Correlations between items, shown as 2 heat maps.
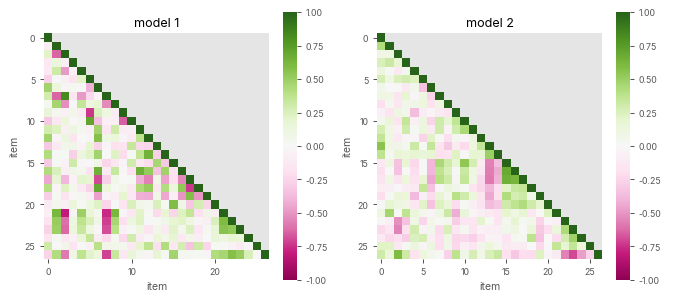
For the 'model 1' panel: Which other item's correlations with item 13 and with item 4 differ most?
21
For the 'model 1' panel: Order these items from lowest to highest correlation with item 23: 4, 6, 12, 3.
12, 6, 3, 4
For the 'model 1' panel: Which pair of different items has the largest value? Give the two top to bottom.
2, 7
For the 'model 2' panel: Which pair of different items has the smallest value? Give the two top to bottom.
23, 26
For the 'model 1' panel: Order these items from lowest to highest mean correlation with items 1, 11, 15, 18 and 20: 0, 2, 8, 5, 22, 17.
17, 2, 5, 0, 8, 22
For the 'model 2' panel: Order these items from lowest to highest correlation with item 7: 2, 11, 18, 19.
2, 18, 19, 11
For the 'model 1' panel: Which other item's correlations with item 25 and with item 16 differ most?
11
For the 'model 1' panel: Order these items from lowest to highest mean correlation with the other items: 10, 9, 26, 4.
9, 10, 4, 26
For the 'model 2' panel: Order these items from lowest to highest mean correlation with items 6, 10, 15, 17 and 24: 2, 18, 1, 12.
2, 12, 1, 18
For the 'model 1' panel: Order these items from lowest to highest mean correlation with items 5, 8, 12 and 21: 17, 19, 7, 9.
7, 9, 19, 17
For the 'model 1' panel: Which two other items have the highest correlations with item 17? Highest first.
19, 21
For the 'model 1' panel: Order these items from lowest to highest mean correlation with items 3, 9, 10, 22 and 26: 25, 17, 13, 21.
25, 17, 13, 21
